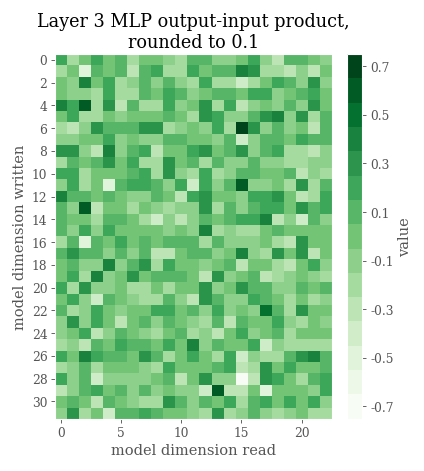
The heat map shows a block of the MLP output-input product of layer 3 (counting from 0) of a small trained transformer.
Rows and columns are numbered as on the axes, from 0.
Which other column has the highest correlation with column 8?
3
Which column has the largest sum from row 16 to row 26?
20
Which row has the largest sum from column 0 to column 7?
26
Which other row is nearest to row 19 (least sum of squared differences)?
31
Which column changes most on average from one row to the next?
15
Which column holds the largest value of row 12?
0
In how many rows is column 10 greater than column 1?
9
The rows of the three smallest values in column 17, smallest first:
29, 25, 19
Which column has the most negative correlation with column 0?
13
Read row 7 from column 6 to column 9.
0 -0.1 -0.1 0.1
